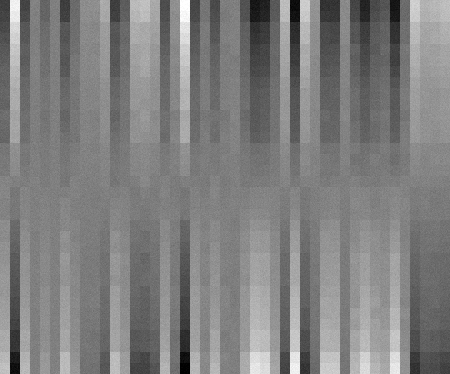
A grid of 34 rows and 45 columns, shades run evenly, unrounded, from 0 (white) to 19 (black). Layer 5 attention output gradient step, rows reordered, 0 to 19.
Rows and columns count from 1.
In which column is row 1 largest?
30
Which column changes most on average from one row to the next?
19
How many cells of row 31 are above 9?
22
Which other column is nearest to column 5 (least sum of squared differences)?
13
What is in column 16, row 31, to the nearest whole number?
12
